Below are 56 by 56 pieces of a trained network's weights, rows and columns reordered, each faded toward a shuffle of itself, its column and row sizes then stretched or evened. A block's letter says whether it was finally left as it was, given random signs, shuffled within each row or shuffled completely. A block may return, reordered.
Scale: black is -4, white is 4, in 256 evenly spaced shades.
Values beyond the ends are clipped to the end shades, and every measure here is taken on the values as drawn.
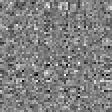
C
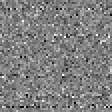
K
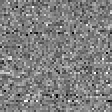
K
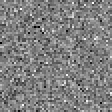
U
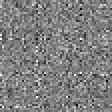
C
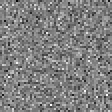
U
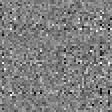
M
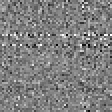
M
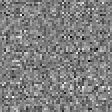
C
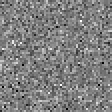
U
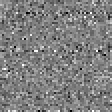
K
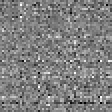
C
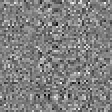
C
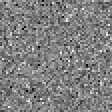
U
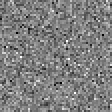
U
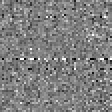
M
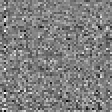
C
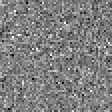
U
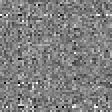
C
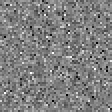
U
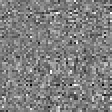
C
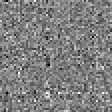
C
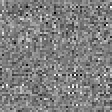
C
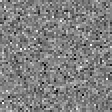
U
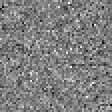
U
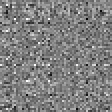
C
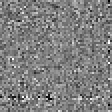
M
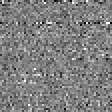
K
